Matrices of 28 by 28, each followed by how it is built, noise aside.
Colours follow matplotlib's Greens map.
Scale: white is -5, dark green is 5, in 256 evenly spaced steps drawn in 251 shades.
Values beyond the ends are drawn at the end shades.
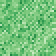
Hankel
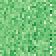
uneven columns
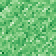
Hankel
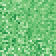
lower triangular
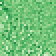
lower triangular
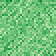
Hankel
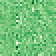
uneven columns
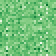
uneven columns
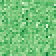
uneven columns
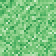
Hankel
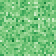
low rank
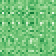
low rank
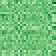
low rank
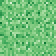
low rank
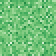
low rank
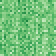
blocks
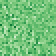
lower triangular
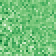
lower triangular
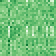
low rank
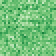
blocks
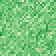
Hankel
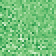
lower triangular
